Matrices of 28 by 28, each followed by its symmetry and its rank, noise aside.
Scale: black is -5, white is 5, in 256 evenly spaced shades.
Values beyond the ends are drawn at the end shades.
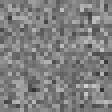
no symmetry, rank six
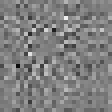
antisymmetric, rank four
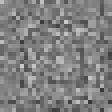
symmetric, rank eight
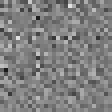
antisymmetric, rank eight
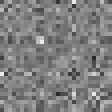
symmetric, rank four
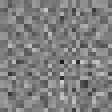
symmetric, rank four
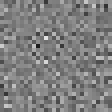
antisymmetric, rank six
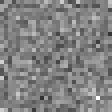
symmetric, rank eight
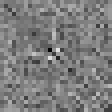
symmetric, rank six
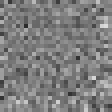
no symmetry, rank six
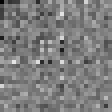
symmetric, rank four
